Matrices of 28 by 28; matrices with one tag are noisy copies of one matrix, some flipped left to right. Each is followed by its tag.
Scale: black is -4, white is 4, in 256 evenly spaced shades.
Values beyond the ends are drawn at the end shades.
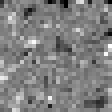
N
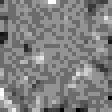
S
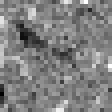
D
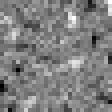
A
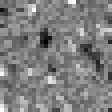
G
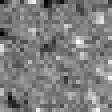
N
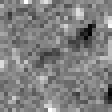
D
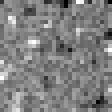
N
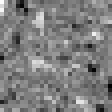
A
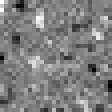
A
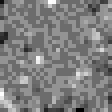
S
